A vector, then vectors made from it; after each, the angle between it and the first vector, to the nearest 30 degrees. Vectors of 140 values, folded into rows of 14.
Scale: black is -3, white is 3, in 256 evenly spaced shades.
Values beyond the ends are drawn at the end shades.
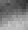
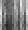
120 degrees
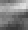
150 degrees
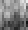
150 degrees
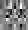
90 degrees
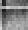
60 degrees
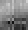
150 degrees
